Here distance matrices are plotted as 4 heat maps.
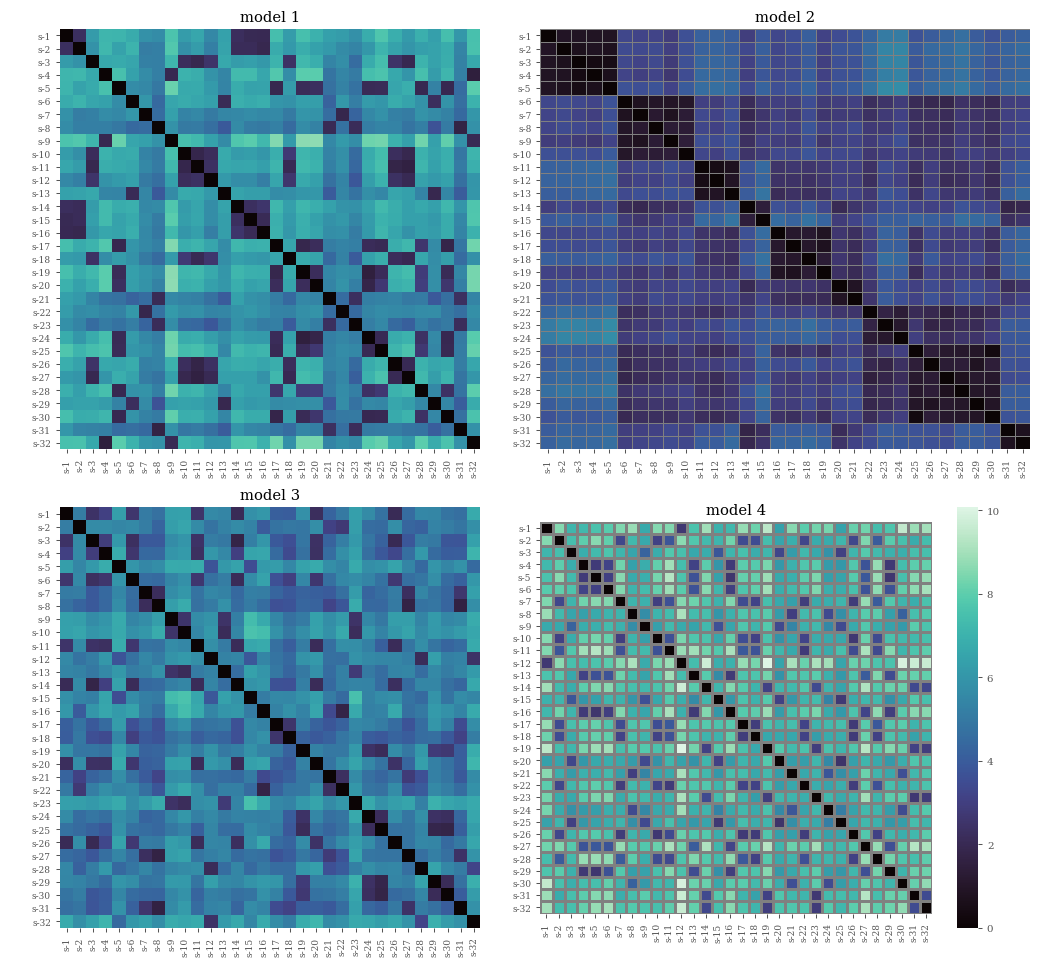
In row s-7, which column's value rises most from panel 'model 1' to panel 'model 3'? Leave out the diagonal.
s-22
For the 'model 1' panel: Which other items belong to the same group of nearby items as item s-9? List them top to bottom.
s-4, s-32
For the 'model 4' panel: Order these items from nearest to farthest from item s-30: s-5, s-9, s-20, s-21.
s-21, s-9, s-20, s-5
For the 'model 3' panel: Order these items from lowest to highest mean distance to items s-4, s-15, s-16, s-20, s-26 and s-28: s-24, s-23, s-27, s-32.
s-27, s-24, s-32, s-23
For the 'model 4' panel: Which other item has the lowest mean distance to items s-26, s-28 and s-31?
s-18
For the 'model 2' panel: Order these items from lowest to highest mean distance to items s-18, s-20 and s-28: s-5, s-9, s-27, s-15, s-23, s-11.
s-27, s-11, s-9, s-23, s-15, s-5
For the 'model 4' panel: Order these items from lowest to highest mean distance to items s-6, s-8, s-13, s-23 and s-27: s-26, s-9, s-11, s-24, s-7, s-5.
s-5, s-24, s-9, s-26, s-7, s-11
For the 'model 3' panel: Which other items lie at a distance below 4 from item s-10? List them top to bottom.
s-9, s-13, s-23
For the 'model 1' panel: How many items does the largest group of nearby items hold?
8
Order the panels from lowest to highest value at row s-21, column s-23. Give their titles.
model 1, model 2, model 3, model 4
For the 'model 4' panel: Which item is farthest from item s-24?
s-12
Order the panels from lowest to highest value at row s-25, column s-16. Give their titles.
model 2, model 3, model 4, model 1
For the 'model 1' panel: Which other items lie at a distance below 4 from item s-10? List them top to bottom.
s-3, s-11, s-12, s-18, s-26, s-27
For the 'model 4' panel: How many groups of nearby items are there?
6
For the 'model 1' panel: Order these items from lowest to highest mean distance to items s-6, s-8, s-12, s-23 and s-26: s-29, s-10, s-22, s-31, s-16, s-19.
s-31, s-10, s-29, s-22, s-16, s-19
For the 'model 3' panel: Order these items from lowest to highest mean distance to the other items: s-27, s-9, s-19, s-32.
s-27, s-19, s-9, s-32
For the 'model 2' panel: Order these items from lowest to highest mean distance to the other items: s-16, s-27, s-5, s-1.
s-27, s-16, s-1, s-5
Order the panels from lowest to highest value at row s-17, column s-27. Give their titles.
model 2, model 3, model 1, model 4
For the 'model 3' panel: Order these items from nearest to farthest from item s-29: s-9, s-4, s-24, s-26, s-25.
s-25, s-24, s-4, s-26, s-9
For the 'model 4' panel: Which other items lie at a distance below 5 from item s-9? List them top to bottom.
s-3, s-15, s-20, s-25
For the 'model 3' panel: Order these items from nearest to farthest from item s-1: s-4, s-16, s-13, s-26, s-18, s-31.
s-26, s-4, s-18, s-31, s-13, s-16
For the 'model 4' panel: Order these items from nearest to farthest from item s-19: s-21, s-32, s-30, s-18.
s-32, s-18, s-21, s-30
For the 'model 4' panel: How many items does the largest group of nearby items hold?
9
